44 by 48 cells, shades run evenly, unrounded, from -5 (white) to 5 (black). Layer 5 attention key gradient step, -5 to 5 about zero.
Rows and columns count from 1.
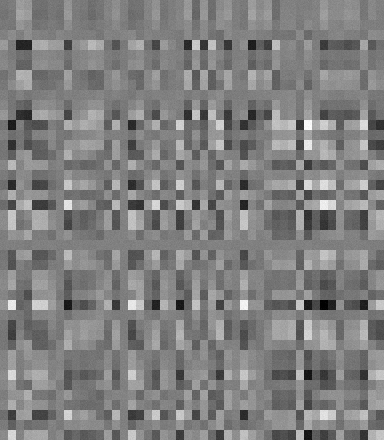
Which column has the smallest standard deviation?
16
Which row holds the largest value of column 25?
21
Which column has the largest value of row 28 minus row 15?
39
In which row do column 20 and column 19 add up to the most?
31
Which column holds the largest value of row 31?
41
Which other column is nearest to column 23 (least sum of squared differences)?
46
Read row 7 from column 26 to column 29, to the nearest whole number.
1 -1 0 1
